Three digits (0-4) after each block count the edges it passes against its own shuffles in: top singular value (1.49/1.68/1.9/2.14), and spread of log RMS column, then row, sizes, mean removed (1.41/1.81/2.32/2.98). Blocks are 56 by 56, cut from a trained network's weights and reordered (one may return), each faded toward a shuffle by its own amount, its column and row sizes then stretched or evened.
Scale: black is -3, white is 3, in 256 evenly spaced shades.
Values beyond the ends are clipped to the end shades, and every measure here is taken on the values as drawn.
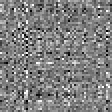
4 3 2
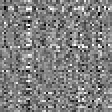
3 2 3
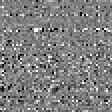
0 1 4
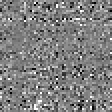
0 3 4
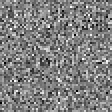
1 0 2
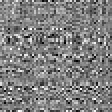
4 0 4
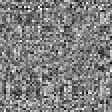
3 0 1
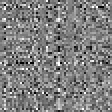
4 3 3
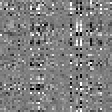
4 4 4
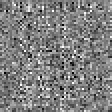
2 2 2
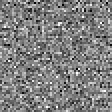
1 0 1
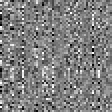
4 4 0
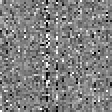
0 4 0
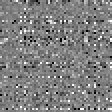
1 2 4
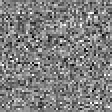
0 0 2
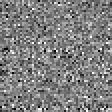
0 1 2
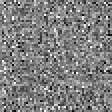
1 2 0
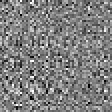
4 3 1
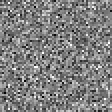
1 0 0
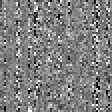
0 4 0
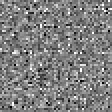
0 2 2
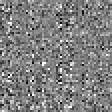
0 4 2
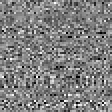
3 0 4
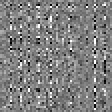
4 4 2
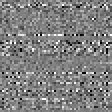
2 0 4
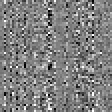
2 4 1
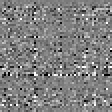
0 2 4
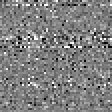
0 1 3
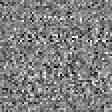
1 1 3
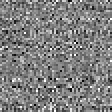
4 1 3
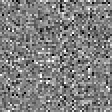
2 2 0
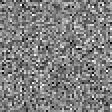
2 1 0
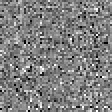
1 2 1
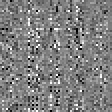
2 4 3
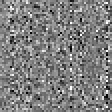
2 3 0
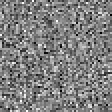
1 0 0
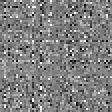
2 3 3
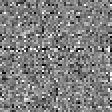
1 2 3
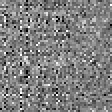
2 3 1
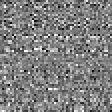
3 0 3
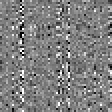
3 4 1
